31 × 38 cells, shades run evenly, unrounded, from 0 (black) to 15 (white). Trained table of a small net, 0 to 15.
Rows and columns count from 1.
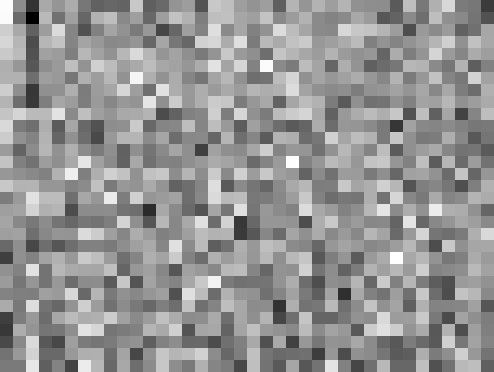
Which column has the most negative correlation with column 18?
30
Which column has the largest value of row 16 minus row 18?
12
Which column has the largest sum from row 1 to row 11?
1
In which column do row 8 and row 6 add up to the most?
21
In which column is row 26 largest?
3
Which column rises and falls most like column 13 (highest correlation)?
36
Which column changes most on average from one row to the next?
31
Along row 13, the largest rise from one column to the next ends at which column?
17
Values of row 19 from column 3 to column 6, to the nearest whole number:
7 8 7 6
